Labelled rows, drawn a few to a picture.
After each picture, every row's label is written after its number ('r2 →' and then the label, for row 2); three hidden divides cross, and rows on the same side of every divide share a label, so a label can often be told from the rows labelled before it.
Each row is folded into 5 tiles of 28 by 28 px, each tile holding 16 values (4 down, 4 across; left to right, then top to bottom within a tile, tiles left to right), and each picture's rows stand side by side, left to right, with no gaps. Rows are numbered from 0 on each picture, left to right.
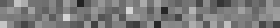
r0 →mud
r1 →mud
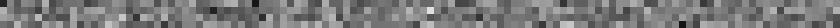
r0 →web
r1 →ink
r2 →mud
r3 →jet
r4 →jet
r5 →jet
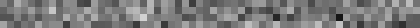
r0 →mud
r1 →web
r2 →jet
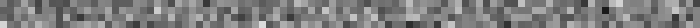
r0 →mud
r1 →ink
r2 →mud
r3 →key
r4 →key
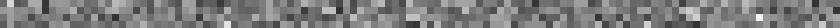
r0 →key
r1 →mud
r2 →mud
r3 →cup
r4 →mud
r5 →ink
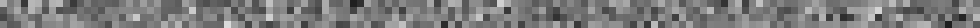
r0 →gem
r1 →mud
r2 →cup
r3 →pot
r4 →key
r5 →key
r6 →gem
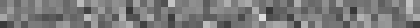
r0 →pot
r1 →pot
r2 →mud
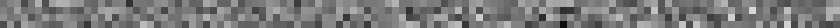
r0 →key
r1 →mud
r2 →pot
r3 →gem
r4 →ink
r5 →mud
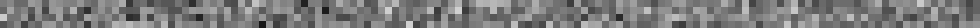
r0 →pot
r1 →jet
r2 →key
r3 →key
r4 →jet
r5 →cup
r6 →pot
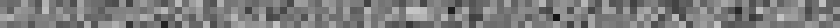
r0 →cup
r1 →pot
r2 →mud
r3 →web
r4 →cup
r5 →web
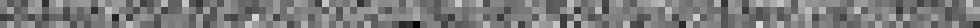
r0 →key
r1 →cup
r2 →mud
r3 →pot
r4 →key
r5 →key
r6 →mud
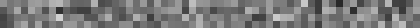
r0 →gem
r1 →gem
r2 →cup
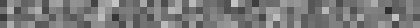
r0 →key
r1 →gem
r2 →cup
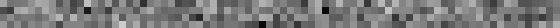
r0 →ink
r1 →jet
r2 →key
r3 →ink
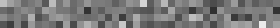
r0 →ink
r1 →ink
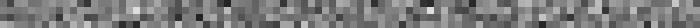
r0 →mud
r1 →mud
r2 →jet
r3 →jet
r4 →key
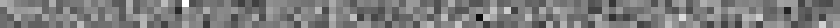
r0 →gem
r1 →cup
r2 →gem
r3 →jet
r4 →web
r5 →ink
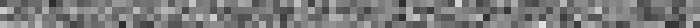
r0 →jet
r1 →ink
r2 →gem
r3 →ink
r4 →gem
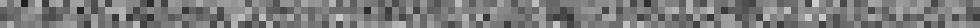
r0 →key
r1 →key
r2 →ink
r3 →pot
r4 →gem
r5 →jet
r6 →pot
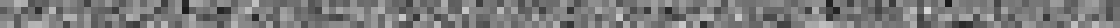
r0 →mud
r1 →key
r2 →web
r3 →cup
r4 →ink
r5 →pot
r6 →jet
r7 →pot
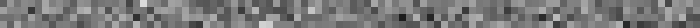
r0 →web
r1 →ink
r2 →gem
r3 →gem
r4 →jet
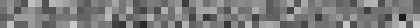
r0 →key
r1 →pot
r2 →ink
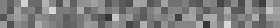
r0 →cup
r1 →mud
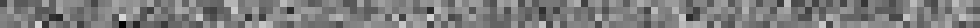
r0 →jet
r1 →ink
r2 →ink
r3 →ink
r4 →pot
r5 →cup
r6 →jet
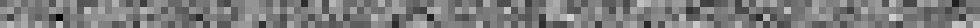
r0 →jet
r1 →jet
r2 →key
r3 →mud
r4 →pot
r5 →jet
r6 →ink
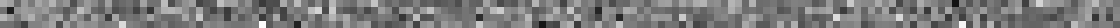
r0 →ink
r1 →ink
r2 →gem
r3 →jet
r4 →jet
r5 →gem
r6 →ink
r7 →key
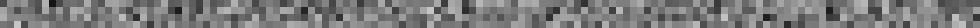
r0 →web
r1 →cup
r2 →jet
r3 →key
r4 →pot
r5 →pot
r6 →cup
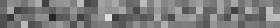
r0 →key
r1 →gem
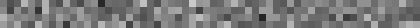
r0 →cup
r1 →gem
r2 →pot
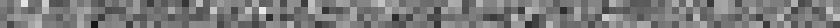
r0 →cup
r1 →key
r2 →key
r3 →key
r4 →gem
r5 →mud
